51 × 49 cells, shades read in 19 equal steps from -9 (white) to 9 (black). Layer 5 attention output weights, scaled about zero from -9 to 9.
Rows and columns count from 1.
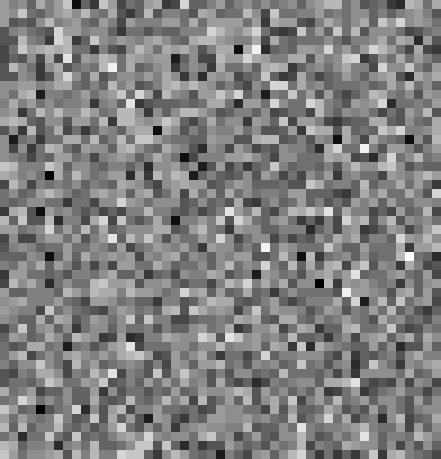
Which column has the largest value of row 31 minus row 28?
49
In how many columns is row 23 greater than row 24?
21
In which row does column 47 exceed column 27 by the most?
11
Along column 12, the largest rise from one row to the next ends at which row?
44
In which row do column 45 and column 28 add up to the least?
7
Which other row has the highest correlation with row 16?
9
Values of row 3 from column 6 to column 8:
-4 0 -1
